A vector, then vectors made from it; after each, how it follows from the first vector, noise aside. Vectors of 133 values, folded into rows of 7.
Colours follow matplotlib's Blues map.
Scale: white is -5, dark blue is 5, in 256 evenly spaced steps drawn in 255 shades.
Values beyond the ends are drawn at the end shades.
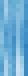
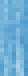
shrunk.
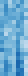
negated.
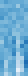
partly zeroed.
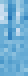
wrapped around, partly zeroed.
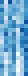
scaled up.
